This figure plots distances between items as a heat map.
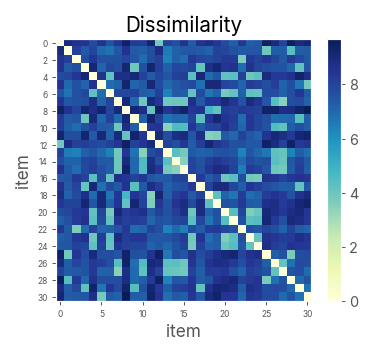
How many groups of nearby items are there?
8
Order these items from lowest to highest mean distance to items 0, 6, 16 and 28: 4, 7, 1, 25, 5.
4, 1, 25, 5, 7
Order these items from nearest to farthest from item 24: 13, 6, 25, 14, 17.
6, 13, 14, 17, 25
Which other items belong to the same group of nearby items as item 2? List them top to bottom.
22
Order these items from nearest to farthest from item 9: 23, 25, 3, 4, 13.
3, 13, 25, 23, 4
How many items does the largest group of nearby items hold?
7
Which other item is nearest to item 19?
11
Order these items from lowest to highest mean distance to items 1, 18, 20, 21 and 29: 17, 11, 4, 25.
4, 11, 17, 25
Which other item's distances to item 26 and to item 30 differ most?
5
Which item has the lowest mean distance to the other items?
13
